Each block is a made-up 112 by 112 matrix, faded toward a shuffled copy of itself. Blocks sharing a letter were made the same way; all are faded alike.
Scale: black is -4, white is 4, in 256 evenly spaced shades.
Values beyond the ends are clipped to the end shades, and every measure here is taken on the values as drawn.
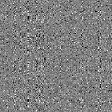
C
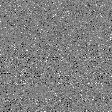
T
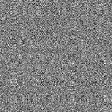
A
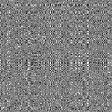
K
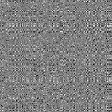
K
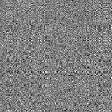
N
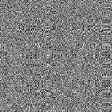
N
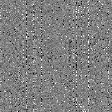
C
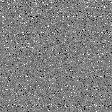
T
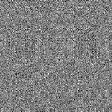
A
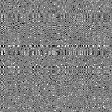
K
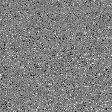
T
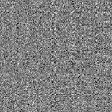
A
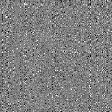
C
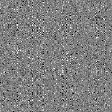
C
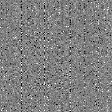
C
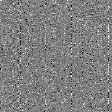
C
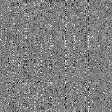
C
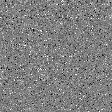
T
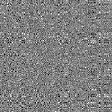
N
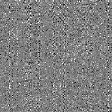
C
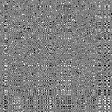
K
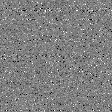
T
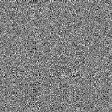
A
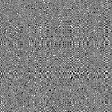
K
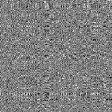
N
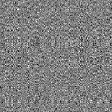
N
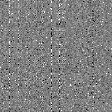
C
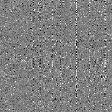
C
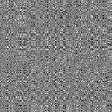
K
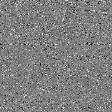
T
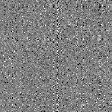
C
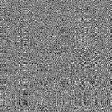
N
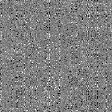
C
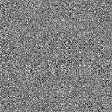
A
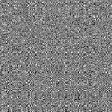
N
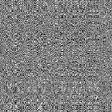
N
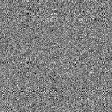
A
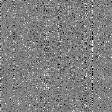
C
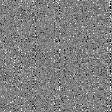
C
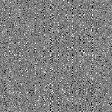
C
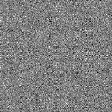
A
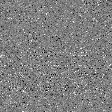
T
